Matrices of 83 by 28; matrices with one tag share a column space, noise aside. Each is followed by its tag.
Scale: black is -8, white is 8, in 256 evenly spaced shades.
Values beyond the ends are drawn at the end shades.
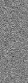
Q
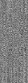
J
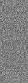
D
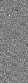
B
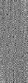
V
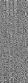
V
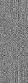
J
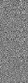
Q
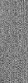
V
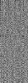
V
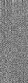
V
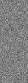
D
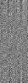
V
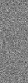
D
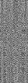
J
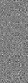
B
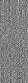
V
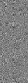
B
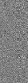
Q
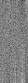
J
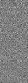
Q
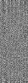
V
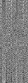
J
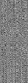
J
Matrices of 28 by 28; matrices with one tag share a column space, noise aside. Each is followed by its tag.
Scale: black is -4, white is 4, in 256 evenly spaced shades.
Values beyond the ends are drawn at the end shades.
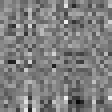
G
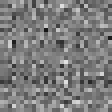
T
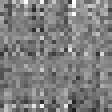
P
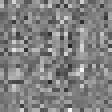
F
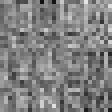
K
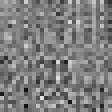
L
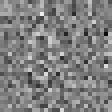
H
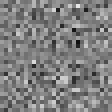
T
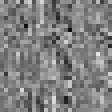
K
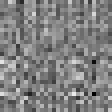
L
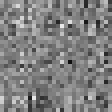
G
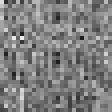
K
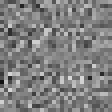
T
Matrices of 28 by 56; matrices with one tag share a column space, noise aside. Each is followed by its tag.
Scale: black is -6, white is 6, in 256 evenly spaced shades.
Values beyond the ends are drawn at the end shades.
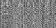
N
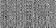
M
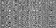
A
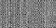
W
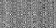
W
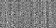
W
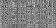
N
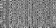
M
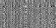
N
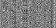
A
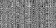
N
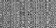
W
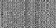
W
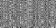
M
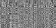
N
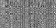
N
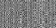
W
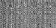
N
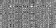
N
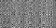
W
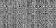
N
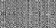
W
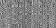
N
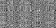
A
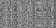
A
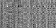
N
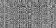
N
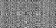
W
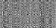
W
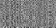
M
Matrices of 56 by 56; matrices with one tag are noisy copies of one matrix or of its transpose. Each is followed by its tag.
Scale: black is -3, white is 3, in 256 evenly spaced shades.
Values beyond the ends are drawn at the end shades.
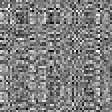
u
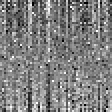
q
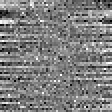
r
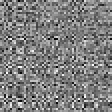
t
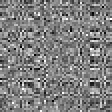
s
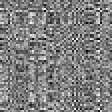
u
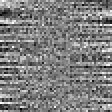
r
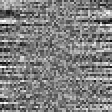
r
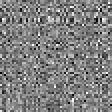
t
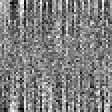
r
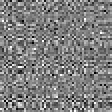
t
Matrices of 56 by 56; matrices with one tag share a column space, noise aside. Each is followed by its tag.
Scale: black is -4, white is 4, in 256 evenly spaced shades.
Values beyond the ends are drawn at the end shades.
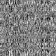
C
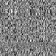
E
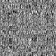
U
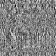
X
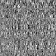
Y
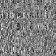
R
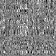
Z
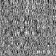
Z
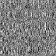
R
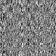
C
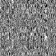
X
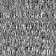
R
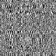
U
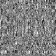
Z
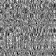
X
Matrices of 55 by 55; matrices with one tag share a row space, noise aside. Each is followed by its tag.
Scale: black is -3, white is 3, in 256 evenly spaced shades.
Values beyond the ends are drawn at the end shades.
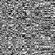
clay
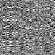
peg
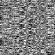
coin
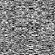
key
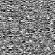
peg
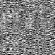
peg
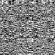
key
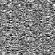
peg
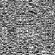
key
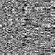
clay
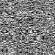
key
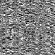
peg
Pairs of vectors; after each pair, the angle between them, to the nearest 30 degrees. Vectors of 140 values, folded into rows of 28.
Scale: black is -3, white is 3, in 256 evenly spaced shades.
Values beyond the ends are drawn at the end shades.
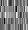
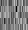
30 degrees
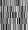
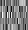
60 degrees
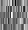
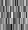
60 degrees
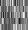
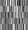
60 degrees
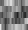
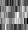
150 degrees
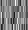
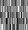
120 degrees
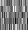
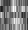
60 degrees
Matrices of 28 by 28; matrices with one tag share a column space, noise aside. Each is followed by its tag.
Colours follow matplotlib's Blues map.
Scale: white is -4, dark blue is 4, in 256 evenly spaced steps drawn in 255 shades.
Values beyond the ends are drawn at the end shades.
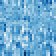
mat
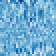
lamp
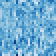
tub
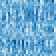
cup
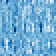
cup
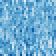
tub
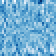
lamp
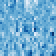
mat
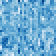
tub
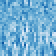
mat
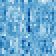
cup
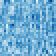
cup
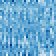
tub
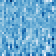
tub
